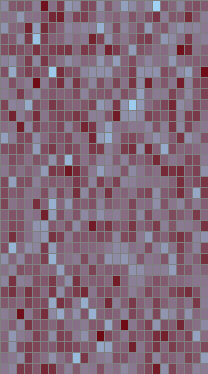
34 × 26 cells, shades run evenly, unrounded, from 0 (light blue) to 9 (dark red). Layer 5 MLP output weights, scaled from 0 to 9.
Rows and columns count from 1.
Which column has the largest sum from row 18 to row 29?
23
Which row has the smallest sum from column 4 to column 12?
29
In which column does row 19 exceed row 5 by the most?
17
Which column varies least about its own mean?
18
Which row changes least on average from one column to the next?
25
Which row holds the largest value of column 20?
34
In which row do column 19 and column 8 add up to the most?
8
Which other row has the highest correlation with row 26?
11
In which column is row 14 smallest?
21
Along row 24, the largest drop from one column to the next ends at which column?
7
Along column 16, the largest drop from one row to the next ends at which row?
31
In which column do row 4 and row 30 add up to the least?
14
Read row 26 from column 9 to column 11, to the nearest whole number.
3 7 5
